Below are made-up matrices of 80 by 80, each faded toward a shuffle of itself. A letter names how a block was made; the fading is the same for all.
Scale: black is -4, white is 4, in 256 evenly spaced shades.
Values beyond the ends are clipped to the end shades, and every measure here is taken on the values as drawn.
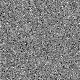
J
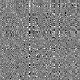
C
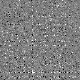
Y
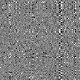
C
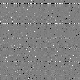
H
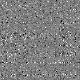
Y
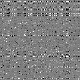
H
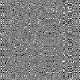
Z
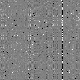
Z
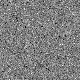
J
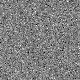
J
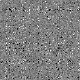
Y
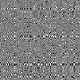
H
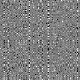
Z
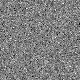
J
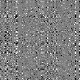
Z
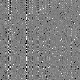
Z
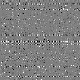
H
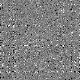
Y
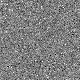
J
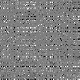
H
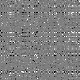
H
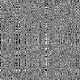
C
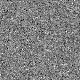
J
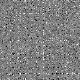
Y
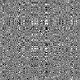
C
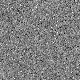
J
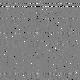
H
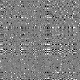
H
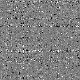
Y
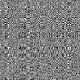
C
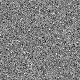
J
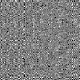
C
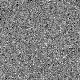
J
